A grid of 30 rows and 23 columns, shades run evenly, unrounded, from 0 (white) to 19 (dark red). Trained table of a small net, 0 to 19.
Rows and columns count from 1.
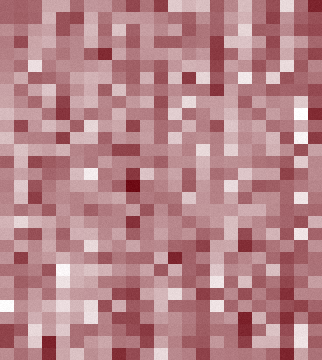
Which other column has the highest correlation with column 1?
6
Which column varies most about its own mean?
22
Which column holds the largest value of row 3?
23
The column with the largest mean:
10
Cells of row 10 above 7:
18
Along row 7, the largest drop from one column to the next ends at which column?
15
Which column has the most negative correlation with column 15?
12
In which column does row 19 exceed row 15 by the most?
7
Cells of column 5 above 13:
5
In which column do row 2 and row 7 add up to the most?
14
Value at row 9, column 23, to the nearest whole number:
13
